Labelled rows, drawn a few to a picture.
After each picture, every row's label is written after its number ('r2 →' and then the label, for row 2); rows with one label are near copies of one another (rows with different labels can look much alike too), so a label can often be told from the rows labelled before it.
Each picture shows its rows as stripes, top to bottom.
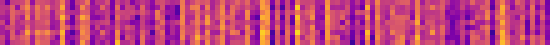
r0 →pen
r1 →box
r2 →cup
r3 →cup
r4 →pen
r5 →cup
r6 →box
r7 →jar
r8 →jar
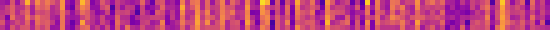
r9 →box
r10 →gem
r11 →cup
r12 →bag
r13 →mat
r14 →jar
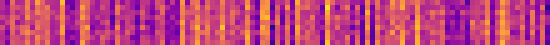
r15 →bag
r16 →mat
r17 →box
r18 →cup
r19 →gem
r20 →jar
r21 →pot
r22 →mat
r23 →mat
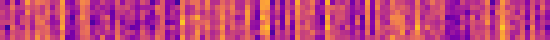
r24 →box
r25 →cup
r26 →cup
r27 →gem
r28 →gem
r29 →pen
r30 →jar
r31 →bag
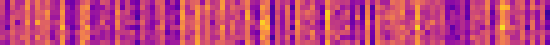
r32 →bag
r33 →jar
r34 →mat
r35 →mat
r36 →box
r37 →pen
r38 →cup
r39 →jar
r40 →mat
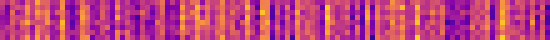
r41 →bag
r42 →mat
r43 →box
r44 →mat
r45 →pot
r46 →gem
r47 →mat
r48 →jar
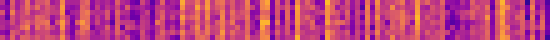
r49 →pen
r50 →pot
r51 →pen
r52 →pen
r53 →cup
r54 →jar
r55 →pen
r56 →pot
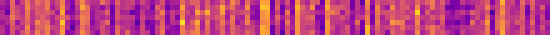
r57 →box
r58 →cup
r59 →pen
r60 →cup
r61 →gem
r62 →box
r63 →box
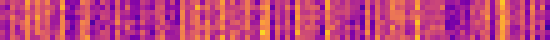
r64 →bag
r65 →pot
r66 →bag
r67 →bag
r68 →jar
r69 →pot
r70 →box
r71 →pen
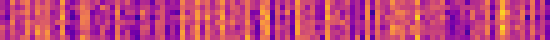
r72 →pot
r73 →box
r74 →jar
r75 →pen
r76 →cup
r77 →bag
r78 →bag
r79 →mat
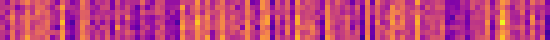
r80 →jar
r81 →gem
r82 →bag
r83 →pot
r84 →pot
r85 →mat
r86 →pot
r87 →pot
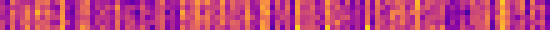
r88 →pen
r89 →jar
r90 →bag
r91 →pot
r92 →jar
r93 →box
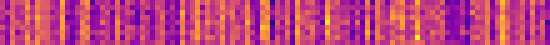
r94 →jar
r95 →bag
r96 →gem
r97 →bag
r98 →mat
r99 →jar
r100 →box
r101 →jar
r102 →bag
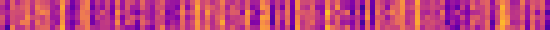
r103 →jar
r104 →jar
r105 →mat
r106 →jar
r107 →jar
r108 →pen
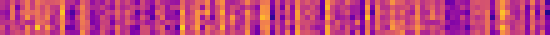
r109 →pot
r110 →box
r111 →pot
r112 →box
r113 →gem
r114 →bag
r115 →mat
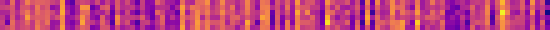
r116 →pot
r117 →gem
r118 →pot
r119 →box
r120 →mat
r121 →gem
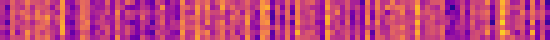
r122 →pot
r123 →pen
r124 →jar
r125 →box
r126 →pen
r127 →gem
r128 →pot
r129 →mat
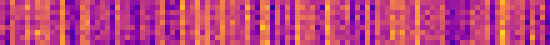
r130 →bag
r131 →mat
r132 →pen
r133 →mat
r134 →pen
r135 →cup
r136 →bag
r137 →pot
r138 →pen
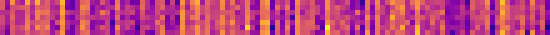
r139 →bag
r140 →jar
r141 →gem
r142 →bag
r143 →cup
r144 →mat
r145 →pen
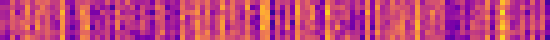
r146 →pot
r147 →cup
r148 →box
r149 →cup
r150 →jar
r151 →jar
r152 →pen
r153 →pot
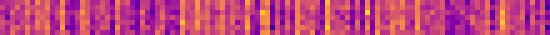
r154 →mat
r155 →mat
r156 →box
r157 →pen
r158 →gem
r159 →mat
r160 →cup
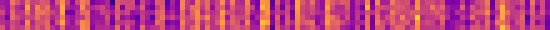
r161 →cup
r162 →box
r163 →bag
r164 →pen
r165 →cup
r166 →jar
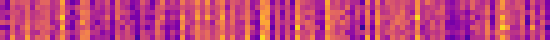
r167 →pen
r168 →pen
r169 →cup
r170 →pen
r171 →cup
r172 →pot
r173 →cup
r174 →cup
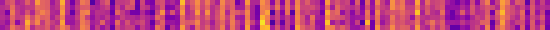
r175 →gem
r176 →gem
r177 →pen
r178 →cup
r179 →box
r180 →cup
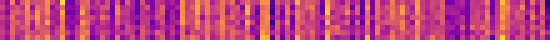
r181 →pot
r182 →mat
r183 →mat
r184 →bag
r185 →mat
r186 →jar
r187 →cup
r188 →box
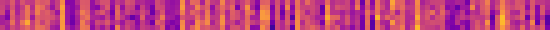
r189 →gem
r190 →gem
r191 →box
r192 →pen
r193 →pot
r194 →jar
